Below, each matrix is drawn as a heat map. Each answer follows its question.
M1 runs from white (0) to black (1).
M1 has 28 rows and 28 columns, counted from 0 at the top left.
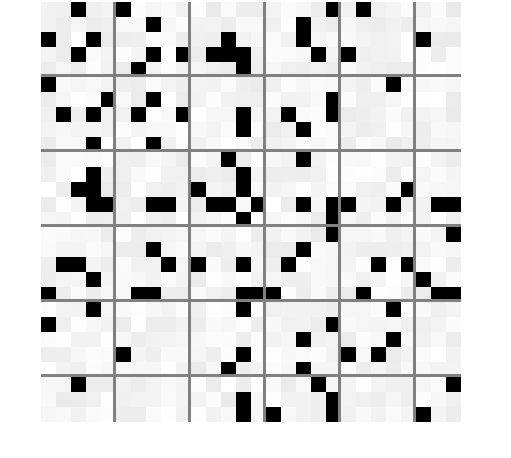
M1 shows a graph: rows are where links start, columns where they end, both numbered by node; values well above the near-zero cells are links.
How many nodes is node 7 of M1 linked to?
7
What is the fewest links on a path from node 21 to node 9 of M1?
3
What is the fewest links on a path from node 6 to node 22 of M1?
4
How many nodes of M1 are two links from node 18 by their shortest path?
8
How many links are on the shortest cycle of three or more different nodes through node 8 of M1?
3
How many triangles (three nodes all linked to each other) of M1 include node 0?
1
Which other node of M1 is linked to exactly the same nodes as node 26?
node 14
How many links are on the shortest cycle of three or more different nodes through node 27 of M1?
3
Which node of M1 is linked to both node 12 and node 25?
node 2
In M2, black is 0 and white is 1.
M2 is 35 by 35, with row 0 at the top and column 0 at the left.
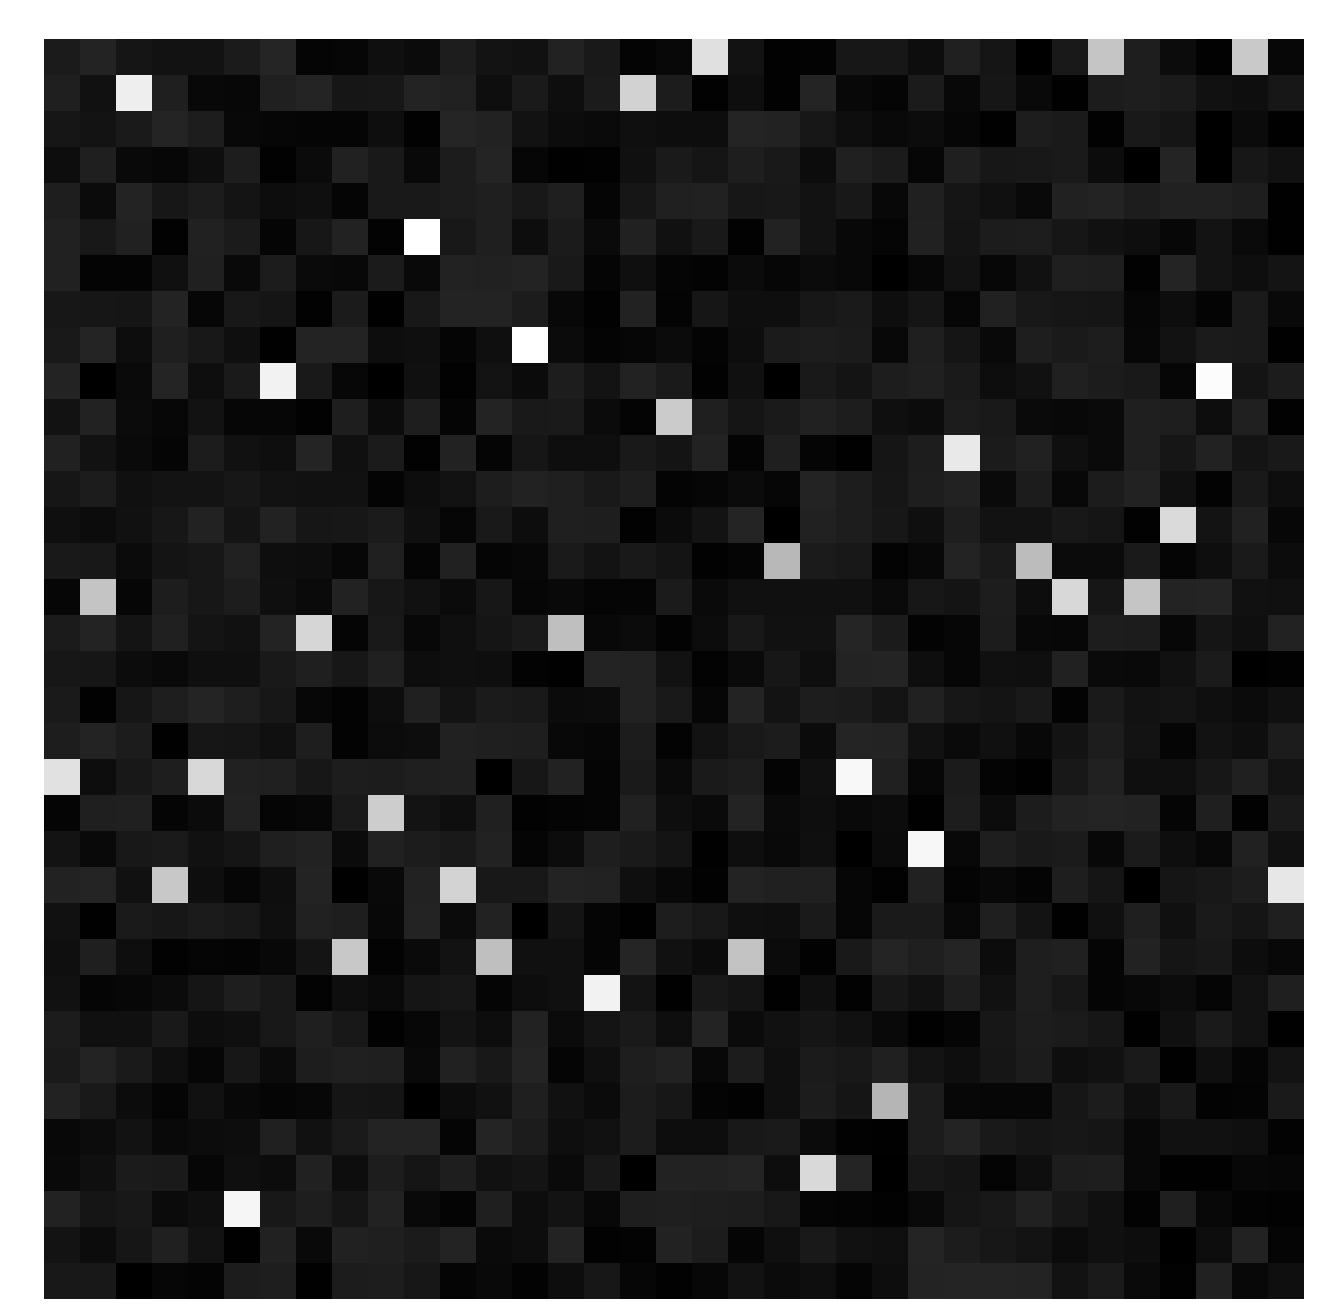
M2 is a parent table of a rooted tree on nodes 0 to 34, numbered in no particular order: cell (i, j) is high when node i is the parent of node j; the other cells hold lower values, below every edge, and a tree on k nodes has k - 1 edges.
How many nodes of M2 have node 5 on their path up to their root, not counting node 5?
2
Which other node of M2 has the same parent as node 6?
32
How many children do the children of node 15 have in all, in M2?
2
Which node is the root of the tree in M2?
26
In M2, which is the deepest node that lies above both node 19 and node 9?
25
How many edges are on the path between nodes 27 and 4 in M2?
3
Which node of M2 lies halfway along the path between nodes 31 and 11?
8
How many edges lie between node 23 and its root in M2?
8
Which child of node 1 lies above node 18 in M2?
16
